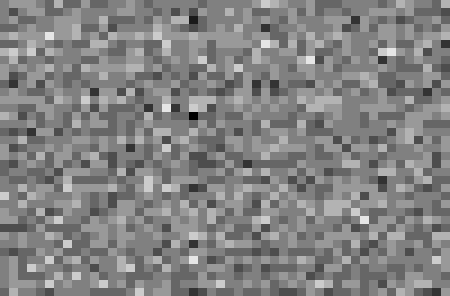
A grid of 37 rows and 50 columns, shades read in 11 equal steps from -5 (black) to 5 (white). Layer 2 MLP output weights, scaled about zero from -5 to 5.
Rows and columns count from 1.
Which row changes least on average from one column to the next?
1
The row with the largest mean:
5
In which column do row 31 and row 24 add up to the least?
22
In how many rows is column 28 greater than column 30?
11
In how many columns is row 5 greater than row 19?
30
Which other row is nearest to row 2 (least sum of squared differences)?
10
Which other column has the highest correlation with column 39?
21
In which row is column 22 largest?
33
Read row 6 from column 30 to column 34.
4 2 -1 2 -1
